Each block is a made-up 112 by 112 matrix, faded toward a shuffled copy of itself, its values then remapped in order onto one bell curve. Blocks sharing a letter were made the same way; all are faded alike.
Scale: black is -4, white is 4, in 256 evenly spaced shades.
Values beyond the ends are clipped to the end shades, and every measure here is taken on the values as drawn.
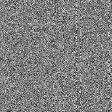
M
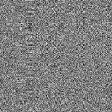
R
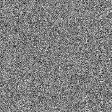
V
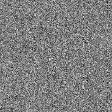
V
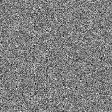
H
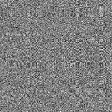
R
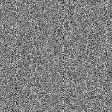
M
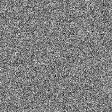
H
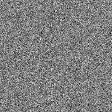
H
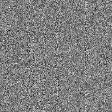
V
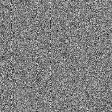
V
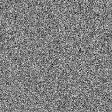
H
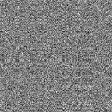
R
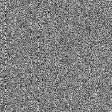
M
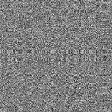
R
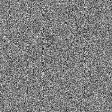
V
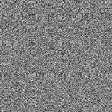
R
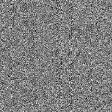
M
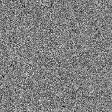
H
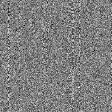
M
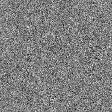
H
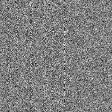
V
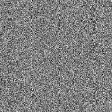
M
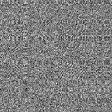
R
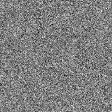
H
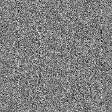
V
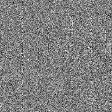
M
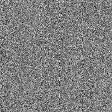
V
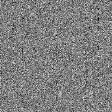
V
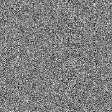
M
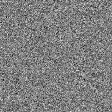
H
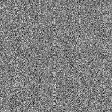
M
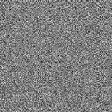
R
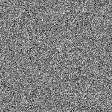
H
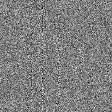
V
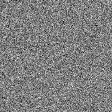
H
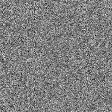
H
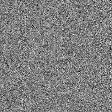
V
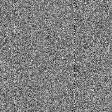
V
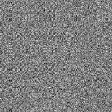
R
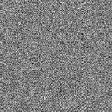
R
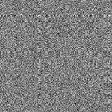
R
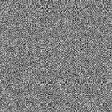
R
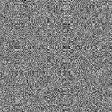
R
